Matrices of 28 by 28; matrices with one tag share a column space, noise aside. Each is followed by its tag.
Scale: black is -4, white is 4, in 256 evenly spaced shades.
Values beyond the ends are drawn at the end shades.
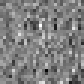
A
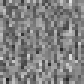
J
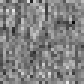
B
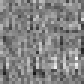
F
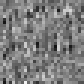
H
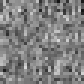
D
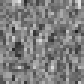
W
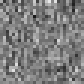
D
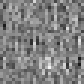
F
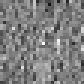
W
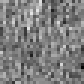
B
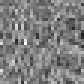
A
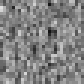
J
